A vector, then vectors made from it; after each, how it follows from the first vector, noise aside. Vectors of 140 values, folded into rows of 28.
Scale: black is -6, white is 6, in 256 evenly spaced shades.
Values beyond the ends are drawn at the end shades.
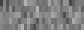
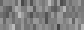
reversed, negated.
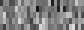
wrapped around, scaled up.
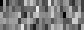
scaled up.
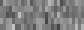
reversed, negated.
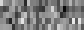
wrapped around, negated, scaled up.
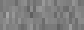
wrapped around, negated, shrunk.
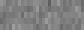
wrapped around, negated, shrunk.
